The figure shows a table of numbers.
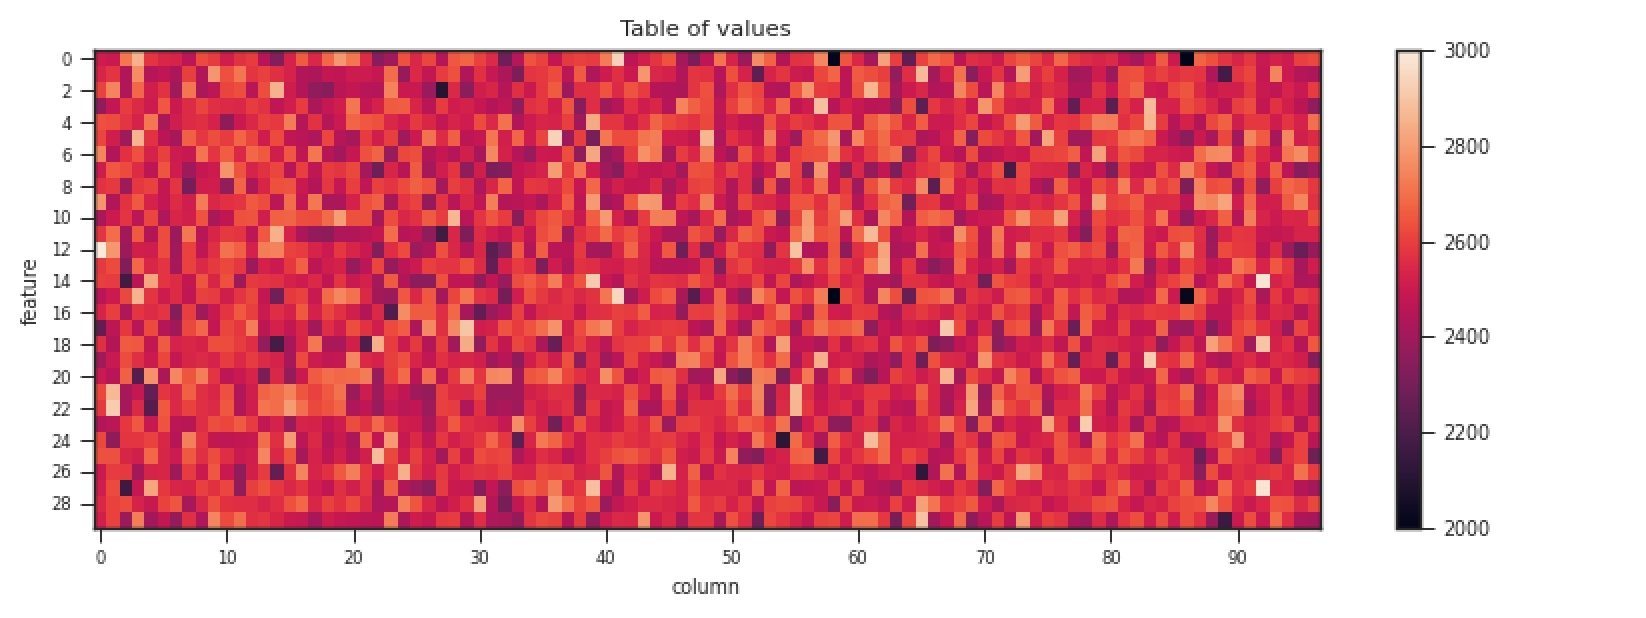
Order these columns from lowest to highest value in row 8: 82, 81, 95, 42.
42, 82, 95, 81
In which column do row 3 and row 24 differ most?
54
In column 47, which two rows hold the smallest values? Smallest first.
15, 0
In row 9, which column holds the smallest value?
64
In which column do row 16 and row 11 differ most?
23
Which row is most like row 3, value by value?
19
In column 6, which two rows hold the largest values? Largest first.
20, 28
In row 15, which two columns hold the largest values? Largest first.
41, 3
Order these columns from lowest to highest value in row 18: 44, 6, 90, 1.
1, 6, 90, 44
